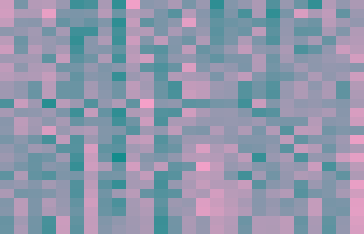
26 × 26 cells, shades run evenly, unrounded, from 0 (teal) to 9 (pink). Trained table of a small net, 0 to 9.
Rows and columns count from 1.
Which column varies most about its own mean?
4
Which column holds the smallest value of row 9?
9
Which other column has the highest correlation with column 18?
25
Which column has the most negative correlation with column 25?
22
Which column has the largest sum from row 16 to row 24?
26
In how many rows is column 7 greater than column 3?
15
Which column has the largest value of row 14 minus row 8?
11
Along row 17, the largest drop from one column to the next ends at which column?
8
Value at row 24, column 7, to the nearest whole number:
7
